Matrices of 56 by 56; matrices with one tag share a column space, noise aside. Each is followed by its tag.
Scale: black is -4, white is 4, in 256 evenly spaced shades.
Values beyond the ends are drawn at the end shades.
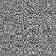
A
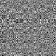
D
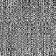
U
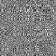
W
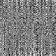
U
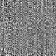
U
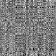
U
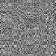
A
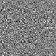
D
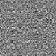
D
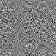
D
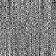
U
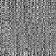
U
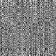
U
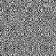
W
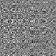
D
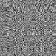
W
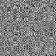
W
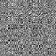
A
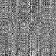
U
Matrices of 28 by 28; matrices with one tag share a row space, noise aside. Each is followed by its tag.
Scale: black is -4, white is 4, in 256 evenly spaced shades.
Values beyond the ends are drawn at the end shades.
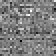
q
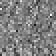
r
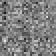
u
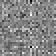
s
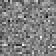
u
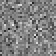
r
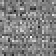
s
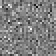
r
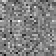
u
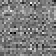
s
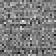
s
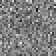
r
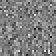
r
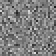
r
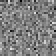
r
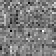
q
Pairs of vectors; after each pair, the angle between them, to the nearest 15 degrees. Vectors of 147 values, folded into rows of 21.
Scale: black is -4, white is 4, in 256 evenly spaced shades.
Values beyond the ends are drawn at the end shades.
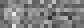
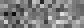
135 degrees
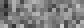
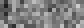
15 degrees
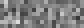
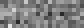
135 degrees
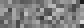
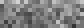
105 degrees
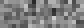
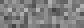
45 degrees
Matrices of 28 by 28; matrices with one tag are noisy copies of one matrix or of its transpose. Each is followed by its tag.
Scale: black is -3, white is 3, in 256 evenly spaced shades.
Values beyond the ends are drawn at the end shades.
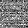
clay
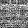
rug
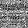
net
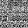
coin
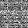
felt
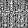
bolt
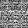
felt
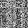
coin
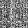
felt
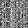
felt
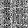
net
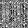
clay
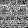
rug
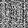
clay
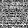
clay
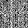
bolt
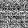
net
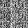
felt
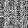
rug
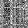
net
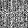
bolt
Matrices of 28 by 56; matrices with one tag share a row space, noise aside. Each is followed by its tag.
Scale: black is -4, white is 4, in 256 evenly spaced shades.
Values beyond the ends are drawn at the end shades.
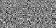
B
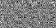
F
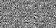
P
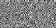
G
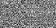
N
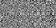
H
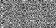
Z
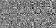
H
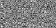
Z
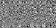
H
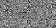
B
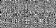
P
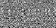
N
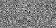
B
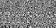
G
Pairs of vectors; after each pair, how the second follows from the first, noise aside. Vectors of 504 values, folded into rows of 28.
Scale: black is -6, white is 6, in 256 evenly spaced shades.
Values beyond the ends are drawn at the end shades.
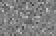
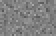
negated, shrunk.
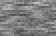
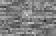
wrapped around, negated.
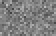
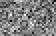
wrapped around, negated, scaled up.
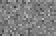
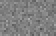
reversed, shrunk.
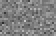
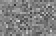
wrapped around, negated.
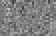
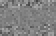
wrapped around, partly zeroed.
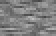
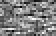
scaled up.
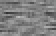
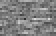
wrapped around, negated.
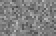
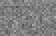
shrunk.
